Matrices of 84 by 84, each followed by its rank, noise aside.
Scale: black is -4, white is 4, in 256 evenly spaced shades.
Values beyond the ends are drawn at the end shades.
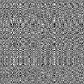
three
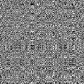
seven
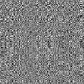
five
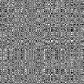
four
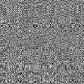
seven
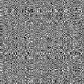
four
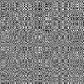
three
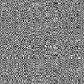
five
